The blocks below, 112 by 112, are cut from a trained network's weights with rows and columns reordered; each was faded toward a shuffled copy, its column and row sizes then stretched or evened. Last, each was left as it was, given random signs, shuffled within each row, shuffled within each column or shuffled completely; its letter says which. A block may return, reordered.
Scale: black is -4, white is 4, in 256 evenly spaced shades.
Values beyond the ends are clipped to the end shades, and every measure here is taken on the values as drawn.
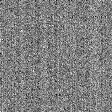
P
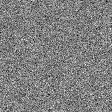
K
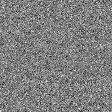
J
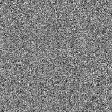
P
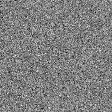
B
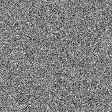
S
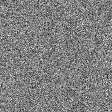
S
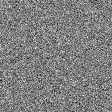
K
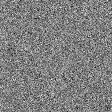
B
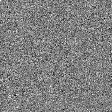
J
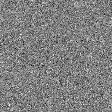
J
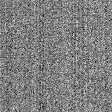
S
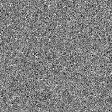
P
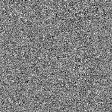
J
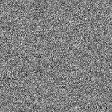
P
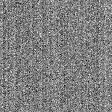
S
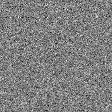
B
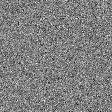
B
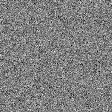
B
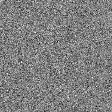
J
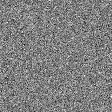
K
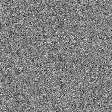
B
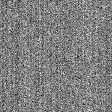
S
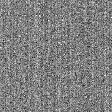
P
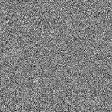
P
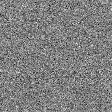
B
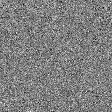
B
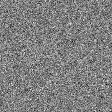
B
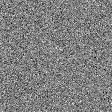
K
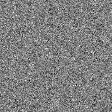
J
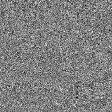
P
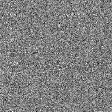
P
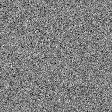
B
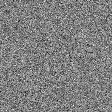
K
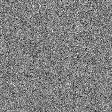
S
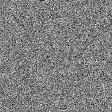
B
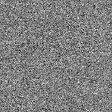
P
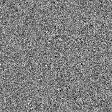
J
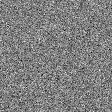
K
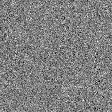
S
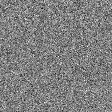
B
